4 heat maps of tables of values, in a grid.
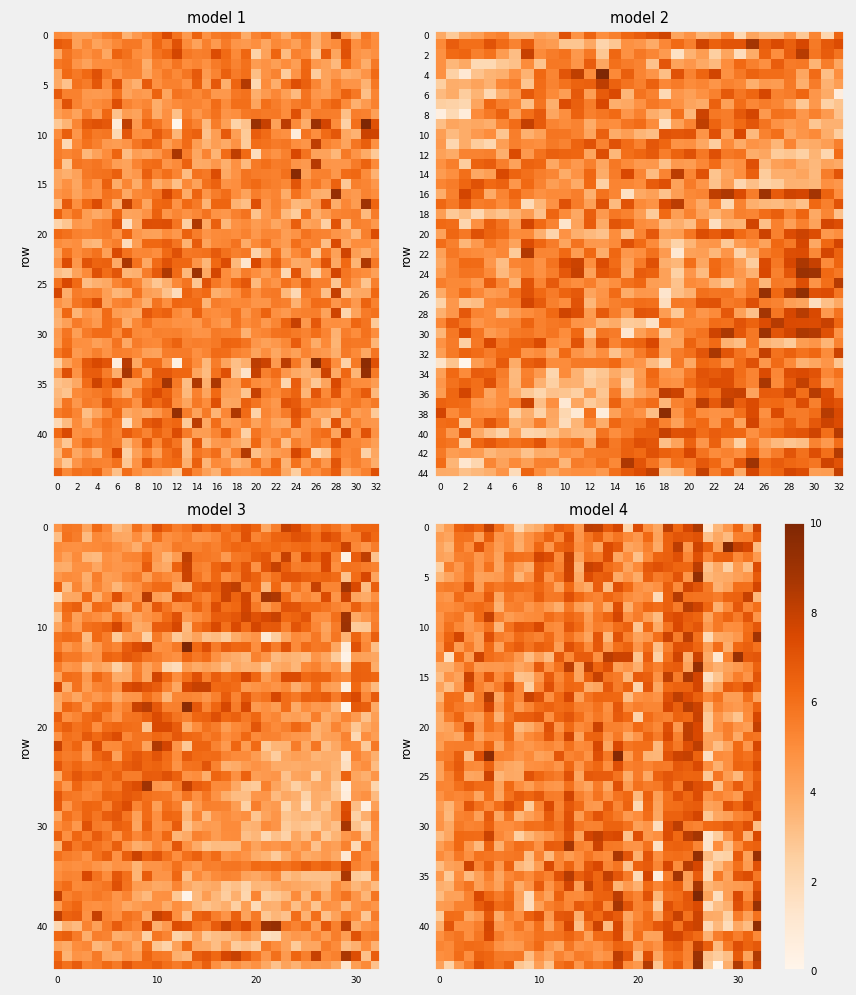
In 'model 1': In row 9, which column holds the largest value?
31
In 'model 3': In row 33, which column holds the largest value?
8
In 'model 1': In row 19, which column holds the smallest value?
7
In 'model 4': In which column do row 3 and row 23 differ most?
18
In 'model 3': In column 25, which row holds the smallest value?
28
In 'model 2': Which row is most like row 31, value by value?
41
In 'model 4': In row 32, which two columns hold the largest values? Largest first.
13, 16
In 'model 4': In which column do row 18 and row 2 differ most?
29
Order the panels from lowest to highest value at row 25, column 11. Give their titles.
model 1, model 2, model 4, model 3
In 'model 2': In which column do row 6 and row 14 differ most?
32
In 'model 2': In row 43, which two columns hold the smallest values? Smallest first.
2, 3
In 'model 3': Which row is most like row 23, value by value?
33
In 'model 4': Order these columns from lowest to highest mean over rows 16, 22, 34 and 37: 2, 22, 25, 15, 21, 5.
22, 2, 15, 5, 21, 25
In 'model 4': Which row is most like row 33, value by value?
43
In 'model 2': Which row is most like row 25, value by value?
21
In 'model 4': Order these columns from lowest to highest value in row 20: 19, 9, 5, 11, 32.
9, 19, 5, 11, 32
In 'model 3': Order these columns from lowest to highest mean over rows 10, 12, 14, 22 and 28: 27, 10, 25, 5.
27, 25, 5, 10
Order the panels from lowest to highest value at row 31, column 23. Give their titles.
model 3, model 2, model 1, model 4
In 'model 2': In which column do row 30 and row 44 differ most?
15
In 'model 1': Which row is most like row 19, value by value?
39
